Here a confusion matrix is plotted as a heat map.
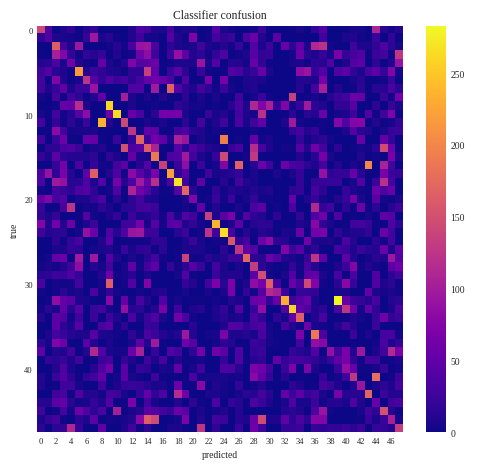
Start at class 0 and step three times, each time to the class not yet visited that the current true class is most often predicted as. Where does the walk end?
2
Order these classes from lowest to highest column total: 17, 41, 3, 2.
17, 41, 3, 2
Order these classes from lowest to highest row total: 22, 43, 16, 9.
22, 43, 9, 16
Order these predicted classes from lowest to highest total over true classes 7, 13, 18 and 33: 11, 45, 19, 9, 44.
9, 44, 11, 19, 45
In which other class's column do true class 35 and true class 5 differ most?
14
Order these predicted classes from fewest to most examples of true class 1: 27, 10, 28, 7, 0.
10, 0, 27, 28, 7
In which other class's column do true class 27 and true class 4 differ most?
19
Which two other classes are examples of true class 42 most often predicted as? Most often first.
21, 18
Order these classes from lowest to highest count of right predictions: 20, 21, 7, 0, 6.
21, 20, 7, 6, 0
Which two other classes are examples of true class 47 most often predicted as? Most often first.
21, 4
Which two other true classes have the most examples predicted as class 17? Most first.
7, 10
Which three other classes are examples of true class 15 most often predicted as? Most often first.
24, 28, 19
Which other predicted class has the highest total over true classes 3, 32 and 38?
39
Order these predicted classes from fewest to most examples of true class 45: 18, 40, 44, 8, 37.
40, 44, 8, 18, 37
